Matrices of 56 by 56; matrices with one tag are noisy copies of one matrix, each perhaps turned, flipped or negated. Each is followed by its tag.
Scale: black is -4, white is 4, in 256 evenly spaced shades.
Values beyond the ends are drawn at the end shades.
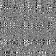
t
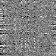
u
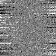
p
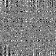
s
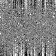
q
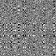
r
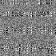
t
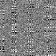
t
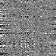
u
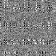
t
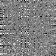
u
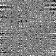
s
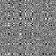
r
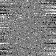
p
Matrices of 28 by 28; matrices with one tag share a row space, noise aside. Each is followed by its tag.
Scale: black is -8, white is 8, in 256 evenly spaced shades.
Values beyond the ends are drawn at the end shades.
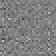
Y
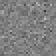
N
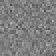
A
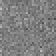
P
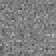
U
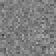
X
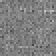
U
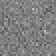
A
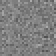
X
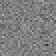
X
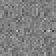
A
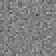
A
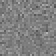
X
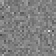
Y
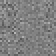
Y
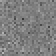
Y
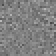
X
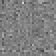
X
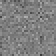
P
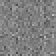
A
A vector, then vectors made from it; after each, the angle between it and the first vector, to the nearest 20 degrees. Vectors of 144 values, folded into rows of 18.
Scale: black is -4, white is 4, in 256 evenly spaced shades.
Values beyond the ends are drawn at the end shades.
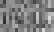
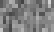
60 degrees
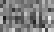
40 degrees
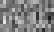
160 degrees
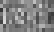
140 degrees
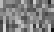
120 degrees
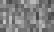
140 degrees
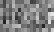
40 degrees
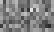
80 degrees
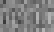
20 degrees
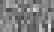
80 degrees
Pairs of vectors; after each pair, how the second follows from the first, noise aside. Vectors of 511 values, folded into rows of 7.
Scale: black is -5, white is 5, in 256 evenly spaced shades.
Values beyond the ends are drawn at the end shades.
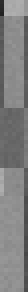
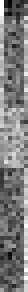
negated, scaled up.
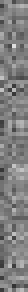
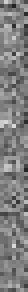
reversed.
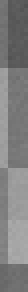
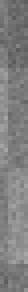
shrunk.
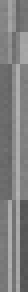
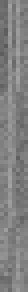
reversed, shrunk.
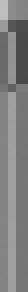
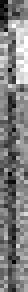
negated, scaled up.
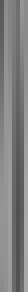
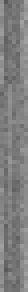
wrapped around, negated, shrunk.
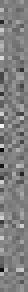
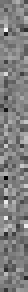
wrapped around, negated.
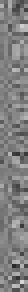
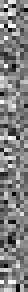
reversed, negated, scaled up.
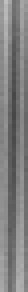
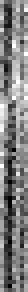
wrapped around, scaled up.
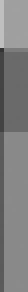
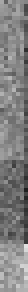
reversed.
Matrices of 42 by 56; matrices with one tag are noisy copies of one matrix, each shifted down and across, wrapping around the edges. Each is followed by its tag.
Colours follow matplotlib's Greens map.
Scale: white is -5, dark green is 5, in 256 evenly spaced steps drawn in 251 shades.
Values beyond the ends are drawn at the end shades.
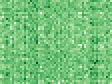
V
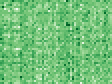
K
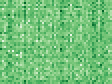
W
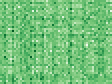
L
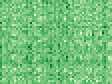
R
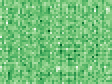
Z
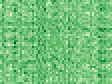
V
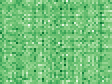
L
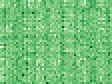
L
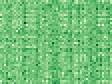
L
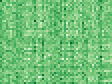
L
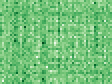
W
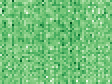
R
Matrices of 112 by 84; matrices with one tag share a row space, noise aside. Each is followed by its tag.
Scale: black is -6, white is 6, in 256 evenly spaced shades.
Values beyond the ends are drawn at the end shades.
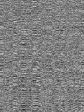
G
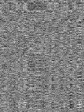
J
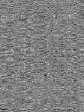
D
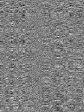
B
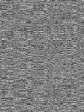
D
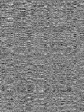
D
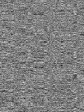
D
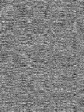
D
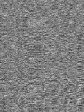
J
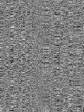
B
